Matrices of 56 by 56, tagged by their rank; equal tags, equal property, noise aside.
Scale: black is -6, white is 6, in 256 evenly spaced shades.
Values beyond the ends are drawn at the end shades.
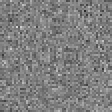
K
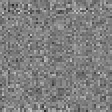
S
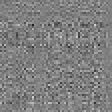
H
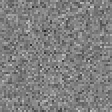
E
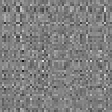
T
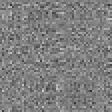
S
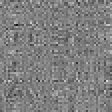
H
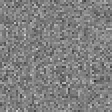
E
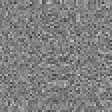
K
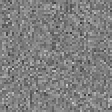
K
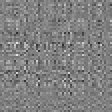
T
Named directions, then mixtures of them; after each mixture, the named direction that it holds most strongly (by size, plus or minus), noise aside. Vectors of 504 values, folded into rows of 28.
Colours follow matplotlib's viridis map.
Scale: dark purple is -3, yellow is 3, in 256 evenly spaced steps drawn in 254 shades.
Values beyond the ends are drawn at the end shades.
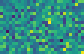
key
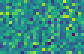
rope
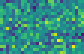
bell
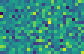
key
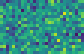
bell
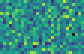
rope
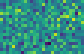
rope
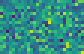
key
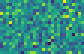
rope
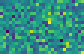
key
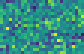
bell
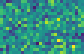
bell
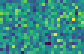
bell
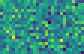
key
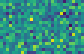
rope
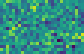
bell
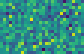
rope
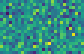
rope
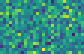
rope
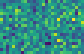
bell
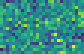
bell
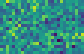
bell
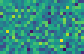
key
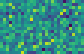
rope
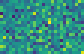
key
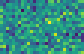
bell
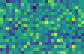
bell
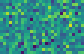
rope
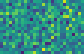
rope
